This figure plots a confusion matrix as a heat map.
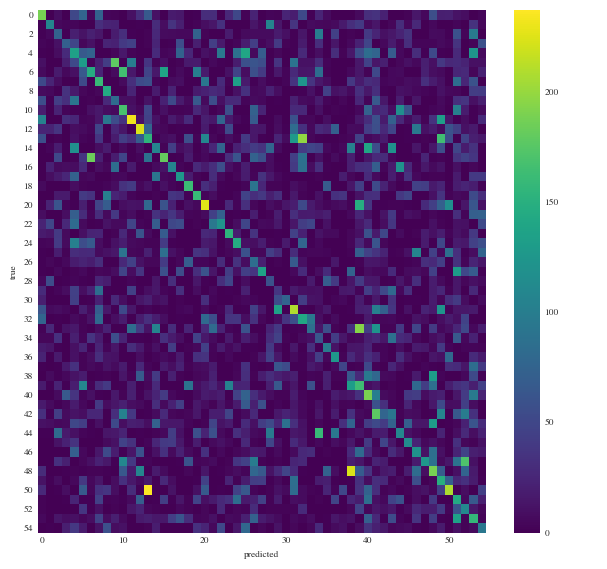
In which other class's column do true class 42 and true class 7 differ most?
41
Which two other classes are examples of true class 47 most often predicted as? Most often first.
52, 10
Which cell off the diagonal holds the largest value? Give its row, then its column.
50, 13
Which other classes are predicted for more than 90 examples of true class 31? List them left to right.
29, 41, 49
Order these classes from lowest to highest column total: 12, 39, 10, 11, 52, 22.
22, 12, 11, 52, 10, 39
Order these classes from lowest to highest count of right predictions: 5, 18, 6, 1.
1, 5, 6, 18
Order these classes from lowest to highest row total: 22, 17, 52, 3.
52, 17, 3, 22
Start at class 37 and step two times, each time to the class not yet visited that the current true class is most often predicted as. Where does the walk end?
51
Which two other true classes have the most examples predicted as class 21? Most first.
22, 33
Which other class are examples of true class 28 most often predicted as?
35
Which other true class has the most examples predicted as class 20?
13
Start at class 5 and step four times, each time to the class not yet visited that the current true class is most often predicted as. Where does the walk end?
46
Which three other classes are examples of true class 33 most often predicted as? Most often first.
39, 41, 14
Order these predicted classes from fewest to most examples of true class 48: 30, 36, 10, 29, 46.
36, 29, 30, 10, 46
